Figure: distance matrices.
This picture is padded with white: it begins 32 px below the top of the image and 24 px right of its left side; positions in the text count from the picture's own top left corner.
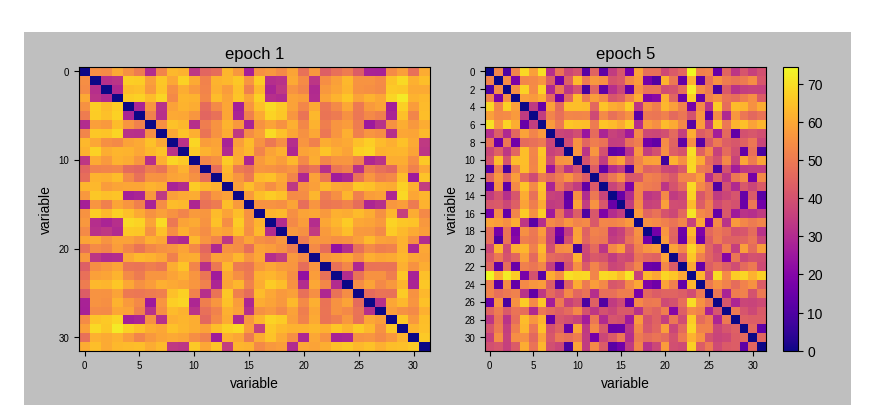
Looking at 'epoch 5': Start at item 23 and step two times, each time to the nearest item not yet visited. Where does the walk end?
4
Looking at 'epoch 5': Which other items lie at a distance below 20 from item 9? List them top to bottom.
14, 15, 29, 31
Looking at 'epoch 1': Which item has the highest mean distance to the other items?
29
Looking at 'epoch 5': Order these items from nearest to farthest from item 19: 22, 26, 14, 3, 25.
22, 3, 14, 25, 26
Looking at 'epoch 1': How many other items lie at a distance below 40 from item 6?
5
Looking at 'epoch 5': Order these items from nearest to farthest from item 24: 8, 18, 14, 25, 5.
8, 18, 14, 25, 5
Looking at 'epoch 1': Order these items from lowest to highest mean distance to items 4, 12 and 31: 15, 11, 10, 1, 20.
20, 11, 15, 10, 1
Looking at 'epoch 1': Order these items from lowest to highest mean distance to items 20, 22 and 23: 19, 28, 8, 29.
28, 19, 8, 29
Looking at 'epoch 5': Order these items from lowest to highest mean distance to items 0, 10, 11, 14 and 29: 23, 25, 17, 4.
25, 17, 4, 23
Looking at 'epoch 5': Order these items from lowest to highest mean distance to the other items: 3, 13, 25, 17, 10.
13, 25, 3, 17, 10
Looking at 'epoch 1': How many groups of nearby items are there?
7
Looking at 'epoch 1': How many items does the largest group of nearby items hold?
6
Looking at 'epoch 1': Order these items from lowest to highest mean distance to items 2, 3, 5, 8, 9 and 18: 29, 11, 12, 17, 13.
17, 13, 11, 12, 29
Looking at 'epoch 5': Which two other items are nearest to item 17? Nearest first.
5, 25
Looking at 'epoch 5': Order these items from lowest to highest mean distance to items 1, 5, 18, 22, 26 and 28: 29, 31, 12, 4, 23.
31, 29, 12, 4, 23
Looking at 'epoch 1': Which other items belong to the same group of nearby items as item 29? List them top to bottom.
16
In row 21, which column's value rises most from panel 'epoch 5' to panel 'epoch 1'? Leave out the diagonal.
27
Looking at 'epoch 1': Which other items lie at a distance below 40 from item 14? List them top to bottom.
4, 5, 7, 28
